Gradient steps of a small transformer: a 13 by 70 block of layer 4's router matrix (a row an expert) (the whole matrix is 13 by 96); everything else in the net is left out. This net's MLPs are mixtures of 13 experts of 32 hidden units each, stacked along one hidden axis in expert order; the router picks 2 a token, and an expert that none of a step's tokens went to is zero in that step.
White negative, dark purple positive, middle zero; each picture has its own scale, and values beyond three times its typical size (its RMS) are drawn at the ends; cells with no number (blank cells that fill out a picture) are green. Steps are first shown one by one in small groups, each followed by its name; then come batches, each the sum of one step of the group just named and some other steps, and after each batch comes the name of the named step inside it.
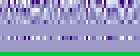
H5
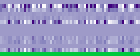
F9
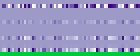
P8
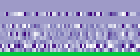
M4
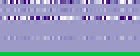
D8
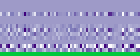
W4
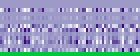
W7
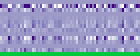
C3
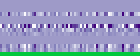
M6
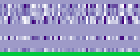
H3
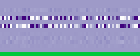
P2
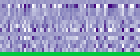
P8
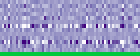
W7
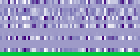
H5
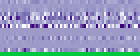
P2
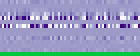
P2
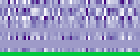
H5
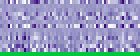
M4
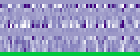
C3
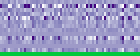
C3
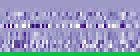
M4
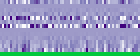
P2
